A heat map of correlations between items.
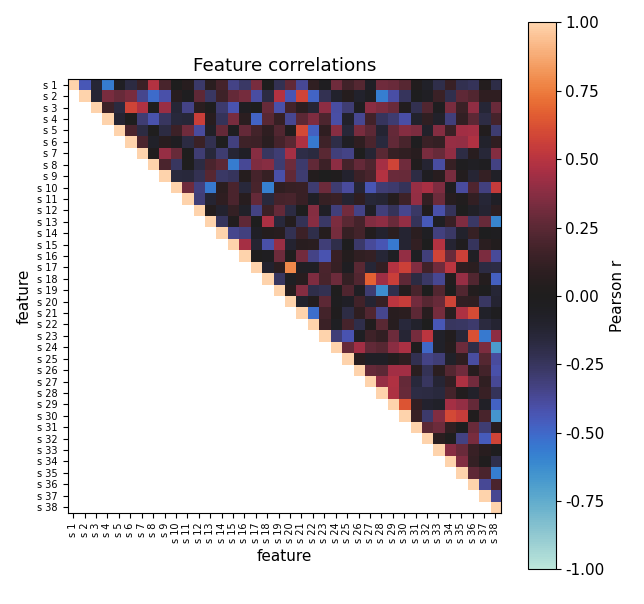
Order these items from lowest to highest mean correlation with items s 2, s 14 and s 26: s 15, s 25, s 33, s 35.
s 15, s 33, s 25, s 35
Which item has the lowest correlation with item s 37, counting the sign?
s 23
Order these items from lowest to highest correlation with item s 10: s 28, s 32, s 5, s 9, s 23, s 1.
s 28, s 9, s 1, s 5, s 23, s 32
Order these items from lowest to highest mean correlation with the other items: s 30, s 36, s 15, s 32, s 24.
s 15, s 32, s 24, s 36, s 30
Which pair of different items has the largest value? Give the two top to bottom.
s 17, s 20
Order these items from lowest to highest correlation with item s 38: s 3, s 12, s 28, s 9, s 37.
s 37, s 28, s 9, s 12, s 3
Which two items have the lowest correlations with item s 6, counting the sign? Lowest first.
s 22, s 15
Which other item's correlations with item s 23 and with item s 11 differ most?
s 3
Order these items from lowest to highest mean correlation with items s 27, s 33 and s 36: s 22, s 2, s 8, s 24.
s 22, s 8, s 24, s 2
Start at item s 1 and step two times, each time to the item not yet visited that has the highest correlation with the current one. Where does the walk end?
s 29
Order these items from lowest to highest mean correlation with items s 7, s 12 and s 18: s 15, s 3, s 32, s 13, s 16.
s 15, s 16, s 32, s 13, s 3
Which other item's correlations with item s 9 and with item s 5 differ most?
s 21
